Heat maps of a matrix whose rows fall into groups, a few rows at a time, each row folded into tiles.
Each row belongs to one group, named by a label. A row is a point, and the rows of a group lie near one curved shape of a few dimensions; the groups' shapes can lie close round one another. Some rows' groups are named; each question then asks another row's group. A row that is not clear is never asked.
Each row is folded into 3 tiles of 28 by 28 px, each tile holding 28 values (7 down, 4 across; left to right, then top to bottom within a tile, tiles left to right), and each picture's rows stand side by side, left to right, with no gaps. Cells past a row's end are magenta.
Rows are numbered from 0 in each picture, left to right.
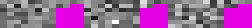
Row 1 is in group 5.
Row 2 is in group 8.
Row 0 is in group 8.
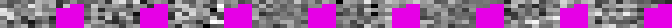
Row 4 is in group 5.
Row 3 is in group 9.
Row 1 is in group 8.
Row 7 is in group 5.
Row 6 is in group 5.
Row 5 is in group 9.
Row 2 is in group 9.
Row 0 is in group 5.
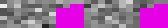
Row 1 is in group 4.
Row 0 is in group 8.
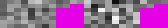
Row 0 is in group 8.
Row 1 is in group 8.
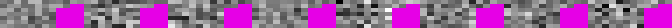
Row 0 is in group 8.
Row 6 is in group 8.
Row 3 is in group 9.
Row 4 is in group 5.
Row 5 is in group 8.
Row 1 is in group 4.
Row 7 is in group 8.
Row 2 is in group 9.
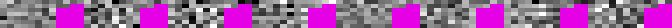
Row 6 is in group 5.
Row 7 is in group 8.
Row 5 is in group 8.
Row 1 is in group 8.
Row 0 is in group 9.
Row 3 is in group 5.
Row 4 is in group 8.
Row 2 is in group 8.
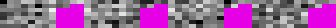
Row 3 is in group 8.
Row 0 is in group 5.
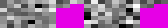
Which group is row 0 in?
5
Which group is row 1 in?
9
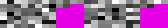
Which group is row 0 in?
9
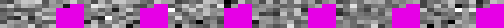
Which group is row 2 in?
5
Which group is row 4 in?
8
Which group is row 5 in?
5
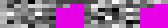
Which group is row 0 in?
5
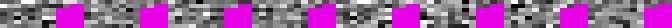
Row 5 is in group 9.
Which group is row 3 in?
8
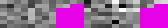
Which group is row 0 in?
8
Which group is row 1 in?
5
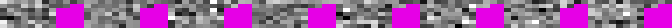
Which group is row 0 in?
9
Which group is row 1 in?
9
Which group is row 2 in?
9
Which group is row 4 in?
9
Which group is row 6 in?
5
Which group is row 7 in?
5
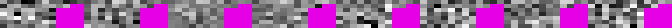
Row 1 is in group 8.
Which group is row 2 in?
8
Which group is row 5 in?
8
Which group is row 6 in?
5
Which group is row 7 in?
8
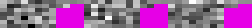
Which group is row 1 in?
8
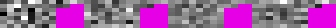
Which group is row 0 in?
8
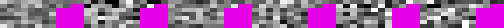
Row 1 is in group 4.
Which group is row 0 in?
9
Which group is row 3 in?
8
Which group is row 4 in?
8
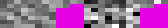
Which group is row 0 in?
9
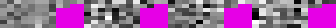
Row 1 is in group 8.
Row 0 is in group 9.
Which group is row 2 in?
5
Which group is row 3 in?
9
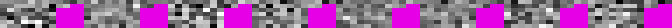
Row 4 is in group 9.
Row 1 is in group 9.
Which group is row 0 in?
9
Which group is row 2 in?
8
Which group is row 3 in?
8
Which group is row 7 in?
5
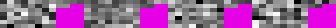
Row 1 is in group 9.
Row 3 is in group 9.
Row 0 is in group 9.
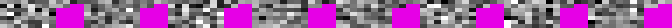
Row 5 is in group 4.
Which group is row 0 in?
8
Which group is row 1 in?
9
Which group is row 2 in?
8
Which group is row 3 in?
5
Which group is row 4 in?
9
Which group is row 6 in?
9
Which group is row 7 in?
9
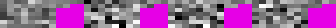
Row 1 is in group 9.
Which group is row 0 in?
9
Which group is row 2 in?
9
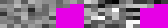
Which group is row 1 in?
4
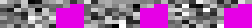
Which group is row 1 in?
9
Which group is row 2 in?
8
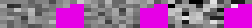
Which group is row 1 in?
8
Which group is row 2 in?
4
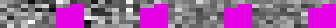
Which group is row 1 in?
9
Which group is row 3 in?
8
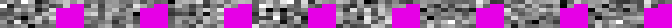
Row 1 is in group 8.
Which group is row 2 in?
5
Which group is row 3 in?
8
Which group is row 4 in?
8
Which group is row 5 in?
5
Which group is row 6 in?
5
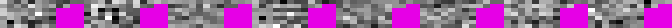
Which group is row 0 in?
5
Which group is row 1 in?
8
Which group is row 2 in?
9
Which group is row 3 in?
5
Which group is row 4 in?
9
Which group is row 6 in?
5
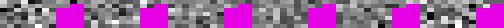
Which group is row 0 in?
8
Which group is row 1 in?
5
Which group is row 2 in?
8
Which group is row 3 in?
8
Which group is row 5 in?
9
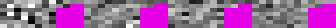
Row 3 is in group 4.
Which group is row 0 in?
8
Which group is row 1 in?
4
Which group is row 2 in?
4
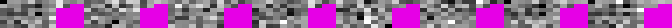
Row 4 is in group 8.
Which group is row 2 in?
8
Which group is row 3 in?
5
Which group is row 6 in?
5
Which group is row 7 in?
5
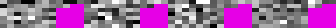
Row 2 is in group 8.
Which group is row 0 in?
4
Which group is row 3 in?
5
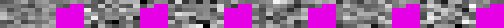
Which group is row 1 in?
5
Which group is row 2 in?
9
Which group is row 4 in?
9
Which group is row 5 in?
9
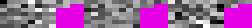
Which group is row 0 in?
5
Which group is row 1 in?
8
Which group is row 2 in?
9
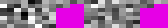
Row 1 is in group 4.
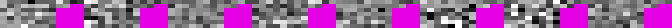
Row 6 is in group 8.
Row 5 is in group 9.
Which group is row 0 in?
5
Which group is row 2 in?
8
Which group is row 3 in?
5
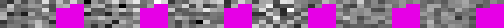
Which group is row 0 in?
9
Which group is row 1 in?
5
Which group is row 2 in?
5
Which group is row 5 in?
4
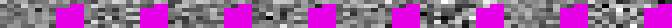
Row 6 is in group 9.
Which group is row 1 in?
4
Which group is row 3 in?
4
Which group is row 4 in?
8
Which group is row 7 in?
8
